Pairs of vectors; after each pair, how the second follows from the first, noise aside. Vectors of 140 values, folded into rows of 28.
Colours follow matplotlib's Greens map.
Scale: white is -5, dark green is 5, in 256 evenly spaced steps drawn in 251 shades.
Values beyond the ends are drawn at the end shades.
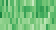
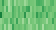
partly zeroed.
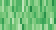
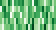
reversed, negated, scaled up.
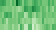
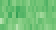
wrapped around, negated, shrunk.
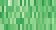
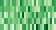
reversed, negated, scaled up.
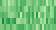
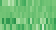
partly zeroed.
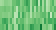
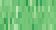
partly zeroed.
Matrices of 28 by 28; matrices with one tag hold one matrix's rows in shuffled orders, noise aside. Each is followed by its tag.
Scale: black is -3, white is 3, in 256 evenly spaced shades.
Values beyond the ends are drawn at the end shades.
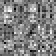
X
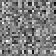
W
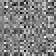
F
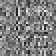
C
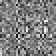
C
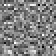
X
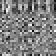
W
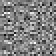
X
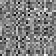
C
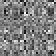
F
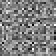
W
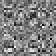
X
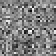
W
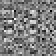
X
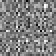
C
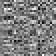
X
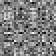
X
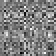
F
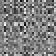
F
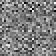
W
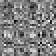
X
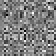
F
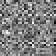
W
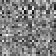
W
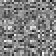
X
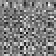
F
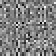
C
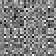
F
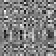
F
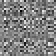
F
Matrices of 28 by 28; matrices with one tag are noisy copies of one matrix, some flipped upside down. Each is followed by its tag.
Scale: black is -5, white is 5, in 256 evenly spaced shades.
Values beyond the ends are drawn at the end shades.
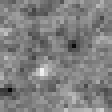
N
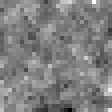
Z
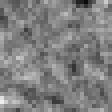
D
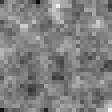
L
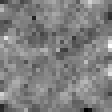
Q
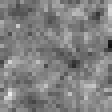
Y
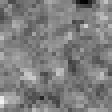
D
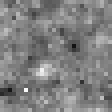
N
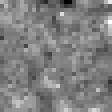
Z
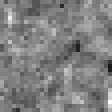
Y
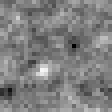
N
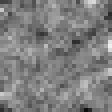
Q
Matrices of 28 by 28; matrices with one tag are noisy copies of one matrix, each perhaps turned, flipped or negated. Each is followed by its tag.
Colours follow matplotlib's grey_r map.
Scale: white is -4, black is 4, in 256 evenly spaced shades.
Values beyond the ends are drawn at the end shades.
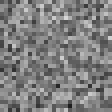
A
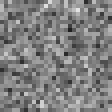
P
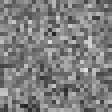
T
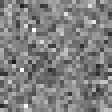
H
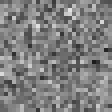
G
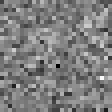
H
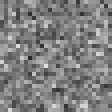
P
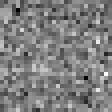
A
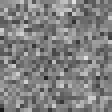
G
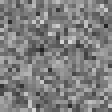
H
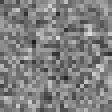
G
